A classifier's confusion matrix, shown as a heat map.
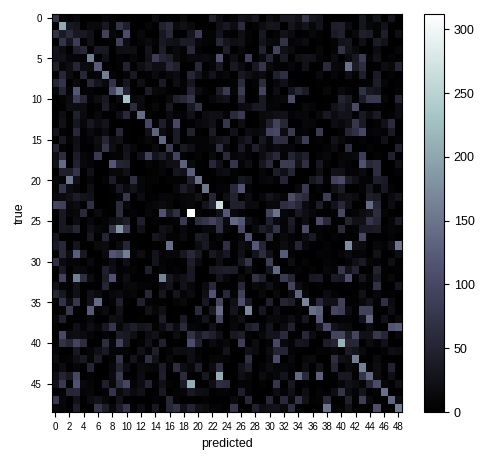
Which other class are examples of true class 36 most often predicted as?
27
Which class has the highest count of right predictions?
23
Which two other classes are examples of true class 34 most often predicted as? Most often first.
22, 26
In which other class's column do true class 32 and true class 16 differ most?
15
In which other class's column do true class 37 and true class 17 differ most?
44
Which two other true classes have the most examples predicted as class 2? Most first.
20, 36
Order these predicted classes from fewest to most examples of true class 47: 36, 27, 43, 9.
36, 9, 27, 43
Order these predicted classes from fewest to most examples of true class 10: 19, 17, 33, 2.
2, 17, 19, 33
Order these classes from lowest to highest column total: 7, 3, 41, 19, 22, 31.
22, 7, 41, 31, 19, 3
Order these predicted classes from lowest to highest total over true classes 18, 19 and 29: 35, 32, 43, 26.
26, 35, 43, 32
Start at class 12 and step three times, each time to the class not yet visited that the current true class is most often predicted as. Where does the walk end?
3
